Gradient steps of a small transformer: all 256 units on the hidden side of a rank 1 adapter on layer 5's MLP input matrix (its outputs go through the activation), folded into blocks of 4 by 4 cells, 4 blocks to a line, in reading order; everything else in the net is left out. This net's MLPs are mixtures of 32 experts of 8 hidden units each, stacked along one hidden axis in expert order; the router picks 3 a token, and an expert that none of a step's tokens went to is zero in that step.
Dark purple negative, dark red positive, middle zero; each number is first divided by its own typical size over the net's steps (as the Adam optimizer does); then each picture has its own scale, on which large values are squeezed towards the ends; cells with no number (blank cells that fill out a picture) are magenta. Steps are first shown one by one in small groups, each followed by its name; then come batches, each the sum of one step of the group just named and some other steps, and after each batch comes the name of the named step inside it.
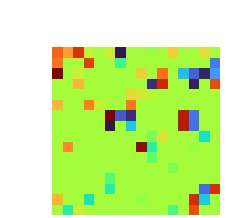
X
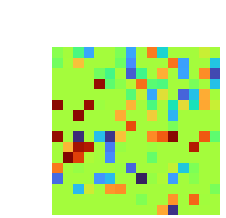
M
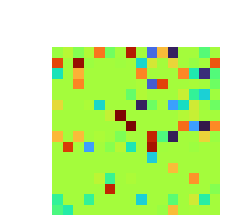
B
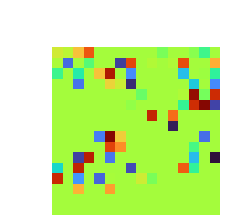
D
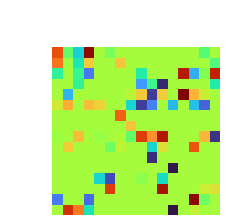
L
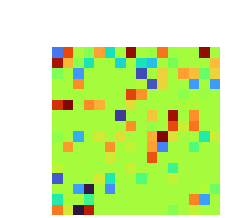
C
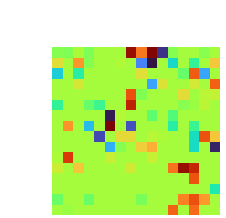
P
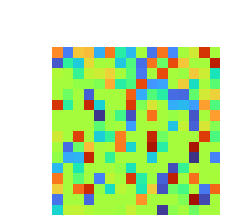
D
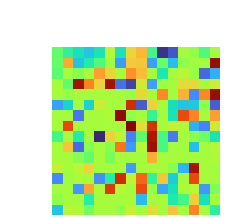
B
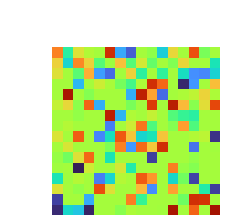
X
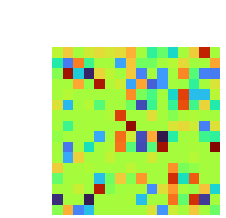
B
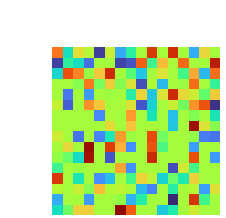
D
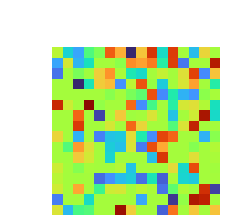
M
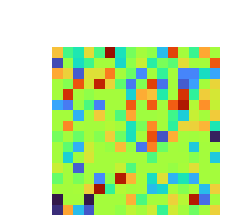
D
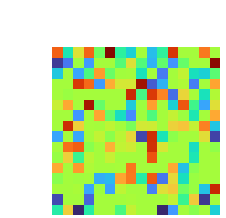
C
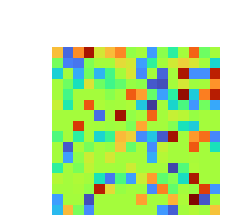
L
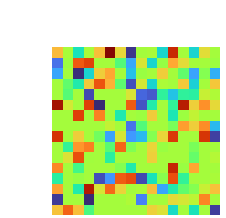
M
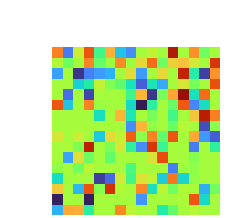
L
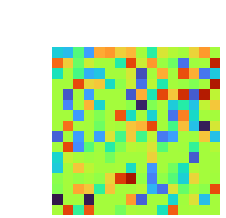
B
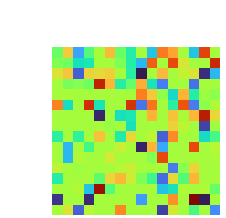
C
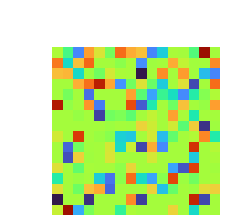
C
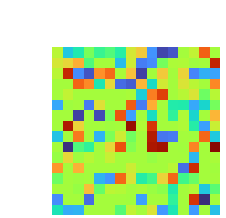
B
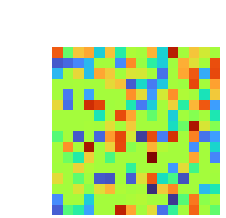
D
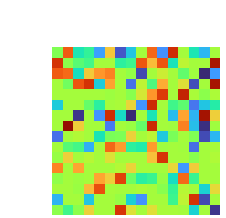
X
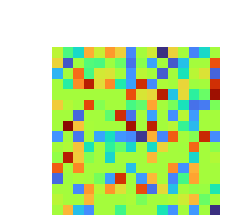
M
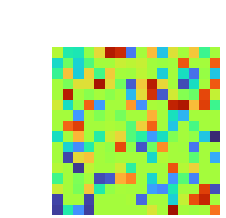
D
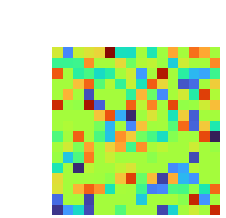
X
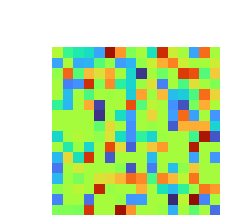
D
